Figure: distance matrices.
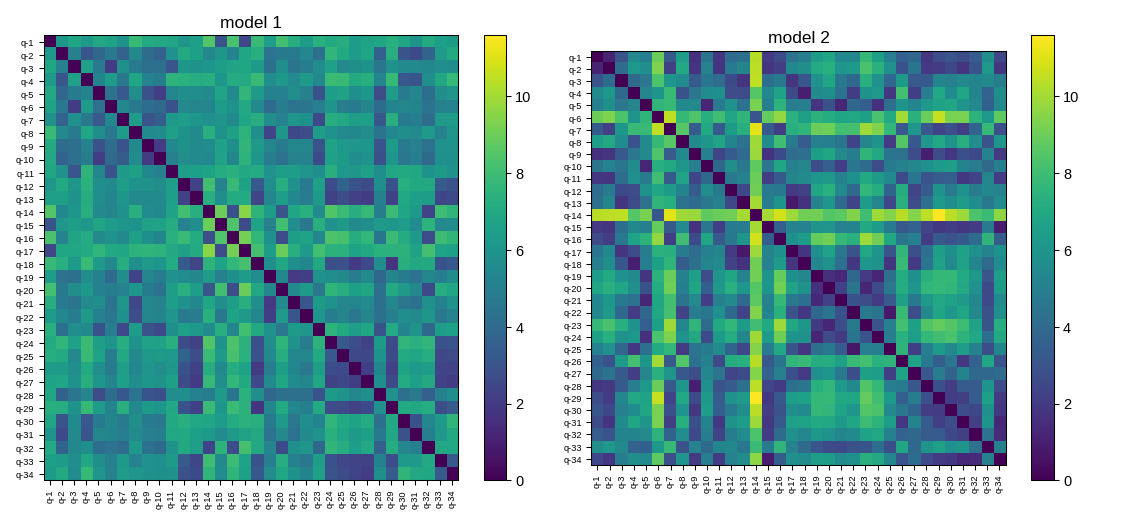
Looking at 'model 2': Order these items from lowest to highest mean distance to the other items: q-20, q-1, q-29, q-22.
q-1, q-22, q-29, q-20
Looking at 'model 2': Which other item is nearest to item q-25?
q-22
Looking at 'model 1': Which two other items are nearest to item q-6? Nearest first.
q-3, q-11
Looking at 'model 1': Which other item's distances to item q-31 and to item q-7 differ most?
q-23
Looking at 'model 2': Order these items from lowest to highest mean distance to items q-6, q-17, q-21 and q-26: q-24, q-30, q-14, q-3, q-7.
q-3, q-24, q-30, q-7, q-14
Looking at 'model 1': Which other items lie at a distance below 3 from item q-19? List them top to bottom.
q-8, q-21, q-22
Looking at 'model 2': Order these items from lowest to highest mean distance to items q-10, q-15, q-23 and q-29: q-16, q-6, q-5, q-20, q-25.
q-5, q-20, q-25, q-16, q-6
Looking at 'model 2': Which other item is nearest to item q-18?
q-4
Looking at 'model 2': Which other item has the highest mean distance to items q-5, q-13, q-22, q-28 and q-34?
q-14
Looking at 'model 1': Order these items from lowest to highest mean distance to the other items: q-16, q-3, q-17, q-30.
q-3, q-30, q-16, q-17
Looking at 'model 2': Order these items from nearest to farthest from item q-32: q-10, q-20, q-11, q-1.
q-11, q-1, q-10, q-20
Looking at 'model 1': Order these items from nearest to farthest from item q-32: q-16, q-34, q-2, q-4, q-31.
q-16, q-2, q-31, q-4, q-34
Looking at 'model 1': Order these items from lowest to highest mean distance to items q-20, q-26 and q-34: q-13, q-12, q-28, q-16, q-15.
q-13, q-12, q-28, q-16, q-15
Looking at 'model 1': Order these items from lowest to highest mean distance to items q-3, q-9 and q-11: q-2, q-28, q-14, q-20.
q-28, q-2, q-20, q-14
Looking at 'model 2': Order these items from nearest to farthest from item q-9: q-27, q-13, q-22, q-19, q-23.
q-27, q-13, q-22, q-19, q-23
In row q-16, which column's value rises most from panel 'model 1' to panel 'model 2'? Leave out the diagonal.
q-14
